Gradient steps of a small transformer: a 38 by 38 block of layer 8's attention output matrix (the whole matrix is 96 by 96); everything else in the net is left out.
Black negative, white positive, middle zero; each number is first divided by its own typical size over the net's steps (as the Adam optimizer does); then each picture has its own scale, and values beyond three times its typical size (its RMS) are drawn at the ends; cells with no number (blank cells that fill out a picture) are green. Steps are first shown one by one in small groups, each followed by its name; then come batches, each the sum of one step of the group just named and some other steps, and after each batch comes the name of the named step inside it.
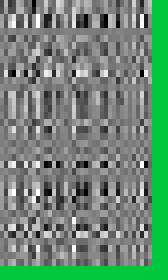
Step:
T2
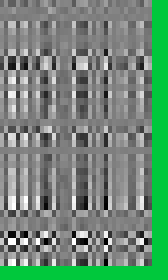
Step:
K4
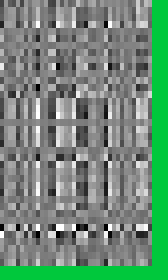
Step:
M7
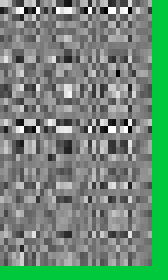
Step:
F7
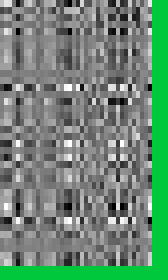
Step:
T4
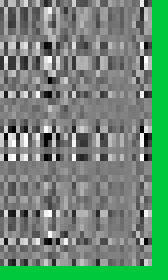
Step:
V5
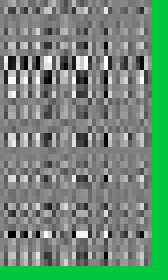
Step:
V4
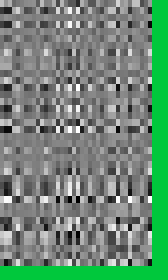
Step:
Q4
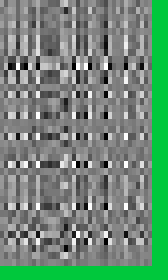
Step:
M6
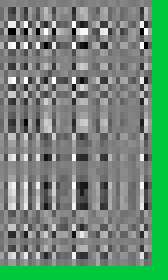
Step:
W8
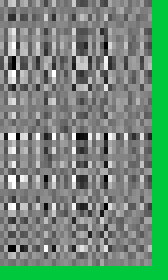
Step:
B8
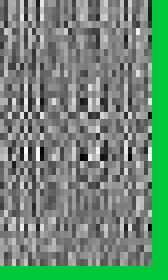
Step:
K4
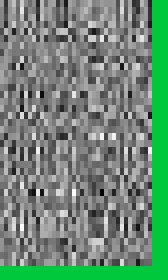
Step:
W8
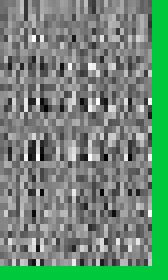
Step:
K4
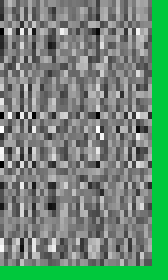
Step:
V4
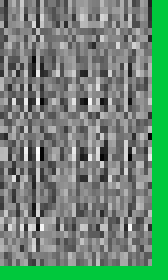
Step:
B8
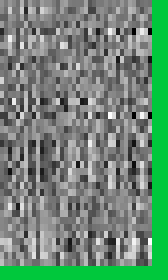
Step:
M6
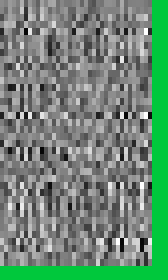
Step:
W8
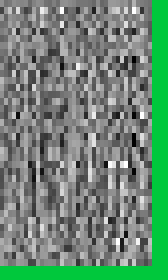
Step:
M6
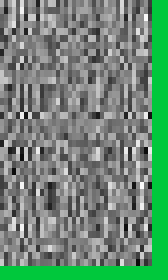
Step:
W8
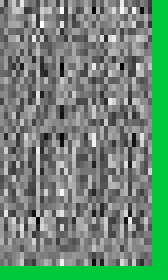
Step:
V5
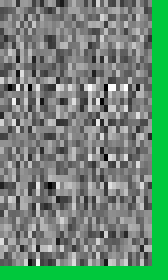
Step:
K4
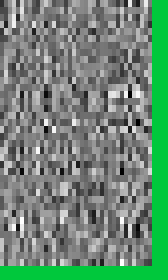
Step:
T2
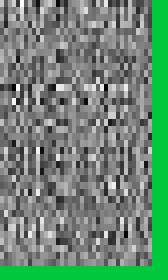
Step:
T2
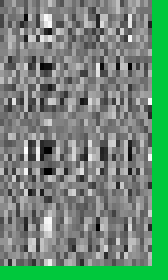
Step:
B8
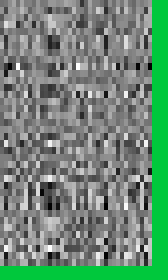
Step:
M6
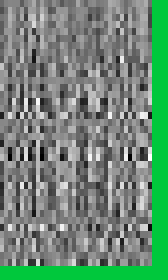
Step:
M7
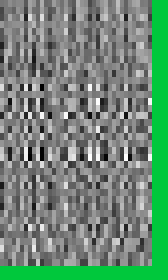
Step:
V4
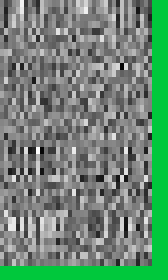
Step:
T2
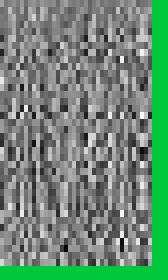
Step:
M6
